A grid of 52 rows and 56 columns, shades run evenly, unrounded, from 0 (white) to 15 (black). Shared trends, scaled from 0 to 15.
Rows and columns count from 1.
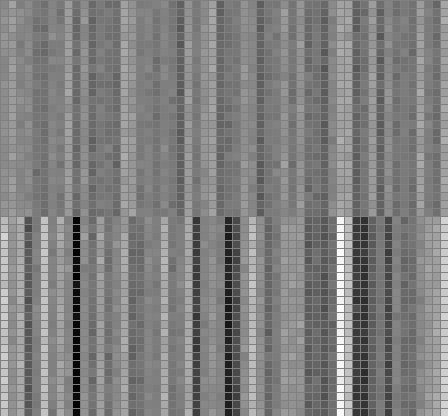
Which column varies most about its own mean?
10
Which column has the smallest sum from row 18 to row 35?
43
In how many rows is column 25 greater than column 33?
25
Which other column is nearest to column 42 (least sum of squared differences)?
18
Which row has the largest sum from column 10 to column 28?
28
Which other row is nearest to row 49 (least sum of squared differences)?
51
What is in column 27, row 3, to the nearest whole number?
5
